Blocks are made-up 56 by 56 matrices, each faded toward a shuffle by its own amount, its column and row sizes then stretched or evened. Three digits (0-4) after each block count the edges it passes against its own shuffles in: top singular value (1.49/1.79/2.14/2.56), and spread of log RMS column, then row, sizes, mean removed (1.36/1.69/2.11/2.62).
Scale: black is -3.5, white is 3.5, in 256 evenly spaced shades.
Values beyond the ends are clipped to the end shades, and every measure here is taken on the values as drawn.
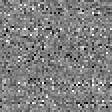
1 1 3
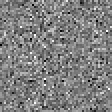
1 2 0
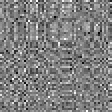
4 2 1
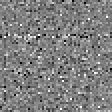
1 1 2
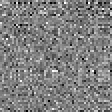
3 0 3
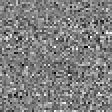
0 1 3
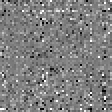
0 3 3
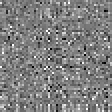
3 2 2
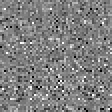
1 0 3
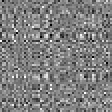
4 3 3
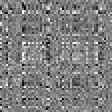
4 4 3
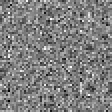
1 2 1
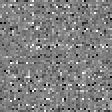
0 0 4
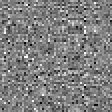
3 2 0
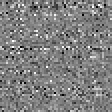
1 1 4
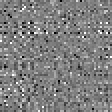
3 2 2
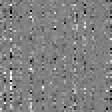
2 4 1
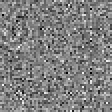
0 1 2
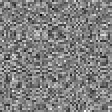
3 0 1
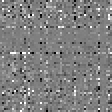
0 4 4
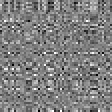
4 2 4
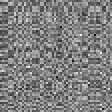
4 1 0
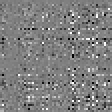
2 4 4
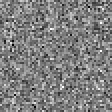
0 1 0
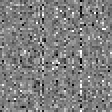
3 3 1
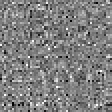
3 1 2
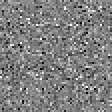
0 1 2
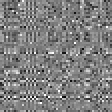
4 1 4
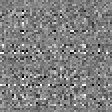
3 2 4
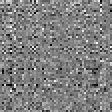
3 3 3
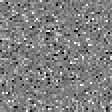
1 0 1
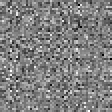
3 2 1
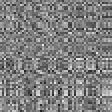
4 0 4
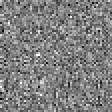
2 1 1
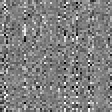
3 4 1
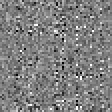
1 3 2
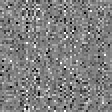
3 3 0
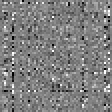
2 4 2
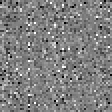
1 2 0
